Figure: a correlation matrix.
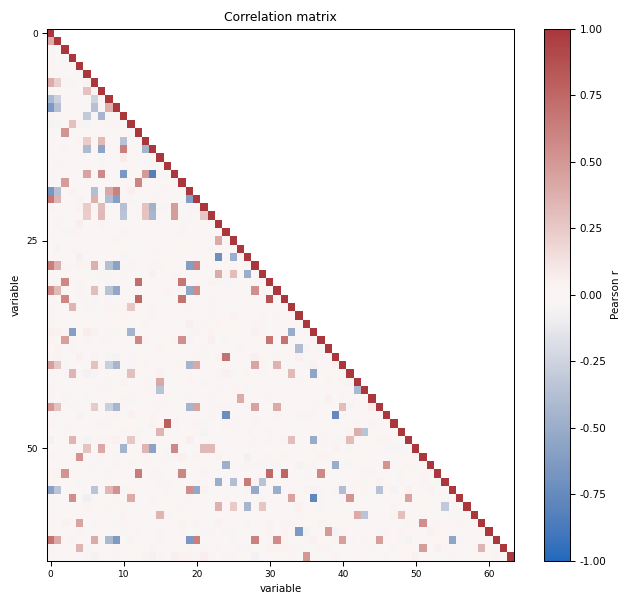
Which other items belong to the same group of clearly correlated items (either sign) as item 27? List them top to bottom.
23, 25, 29, 54, 57
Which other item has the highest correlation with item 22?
17
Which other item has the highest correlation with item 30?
32
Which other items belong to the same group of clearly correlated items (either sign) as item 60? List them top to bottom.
34, 38
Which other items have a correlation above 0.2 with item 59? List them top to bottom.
4, 51, 62
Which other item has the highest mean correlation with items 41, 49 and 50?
56
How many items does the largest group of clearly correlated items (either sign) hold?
13
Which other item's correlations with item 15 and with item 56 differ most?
36
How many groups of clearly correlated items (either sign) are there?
12
